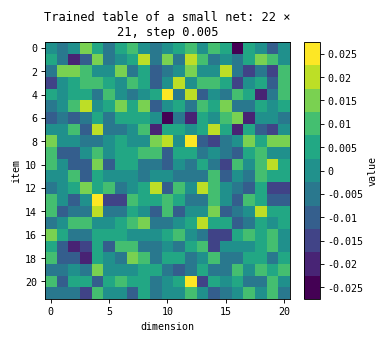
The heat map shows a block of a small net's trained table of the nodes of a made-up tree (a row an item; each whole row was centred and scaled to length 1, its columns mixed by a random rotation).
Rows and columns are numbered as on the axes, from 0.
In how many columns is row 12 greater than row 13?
9
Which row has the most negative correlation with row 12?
8
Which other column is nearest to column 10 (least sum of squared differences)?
17
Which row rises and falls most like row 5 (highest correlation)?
15
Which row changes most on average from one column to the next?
7
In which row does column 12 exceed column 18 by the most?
4
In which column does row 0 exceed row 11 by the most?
3
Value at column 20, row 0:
0
